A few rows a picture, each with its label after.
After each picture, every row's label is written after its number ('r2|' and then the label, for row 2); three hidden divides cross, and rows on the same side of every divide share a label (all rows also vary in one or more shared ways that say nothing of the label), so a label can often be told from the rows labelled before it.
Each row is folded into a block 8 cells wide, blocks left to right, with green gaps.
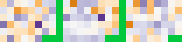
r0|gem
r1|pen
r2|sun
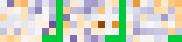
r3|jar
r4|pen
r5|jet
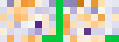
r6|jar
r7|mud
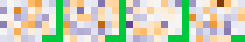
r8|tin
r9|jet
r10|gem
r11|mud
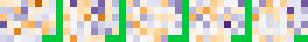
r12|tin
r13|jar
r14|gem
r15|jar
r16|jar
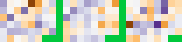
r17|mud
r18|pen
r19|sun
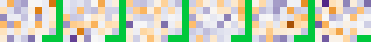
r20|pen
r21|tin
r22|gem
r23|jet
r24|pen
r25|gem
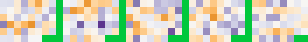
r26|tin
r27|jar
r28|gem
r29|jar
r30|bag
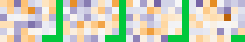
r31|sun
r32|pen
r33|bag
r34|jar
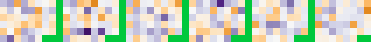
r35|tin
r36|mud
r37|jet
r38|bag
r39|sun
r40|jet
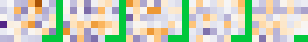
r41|tin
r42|tin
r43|bag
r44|jet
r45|tin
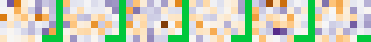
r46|jar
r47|gem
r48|pen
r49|gem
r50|mud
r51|jar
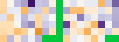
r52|bag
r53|gem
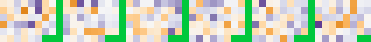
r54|sun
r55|bag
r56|gem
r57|pen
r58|gem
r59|tin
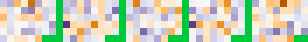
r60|mud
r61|tin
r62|jet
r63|tin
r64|mud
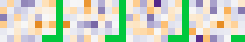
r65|pen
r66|sun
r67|bag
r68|tin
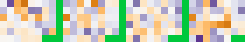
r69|jar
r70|mud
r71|gem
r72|tin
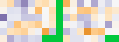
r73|pen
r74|bag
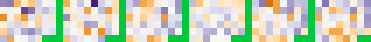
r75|mud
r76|bag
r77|jar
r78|jet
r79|jar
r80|gem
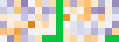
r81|tin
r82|jar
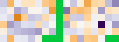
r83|jet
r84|jar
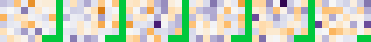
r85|mud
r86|pen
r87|sun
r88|pen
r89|bag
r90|gem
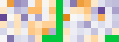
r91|pen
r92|jar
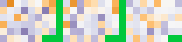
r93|jet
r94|jet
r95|mud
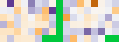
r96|gem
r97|mud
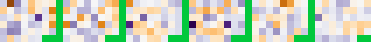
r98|jet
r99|jet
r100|gem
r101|gem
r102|mud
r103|pen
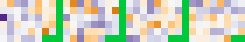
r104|pen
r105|sun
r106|tin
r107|mud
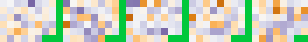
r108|bag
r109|jet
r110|mud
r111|mud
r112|sun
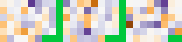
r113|bag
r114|mud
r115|sun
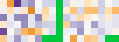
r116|bag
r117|sun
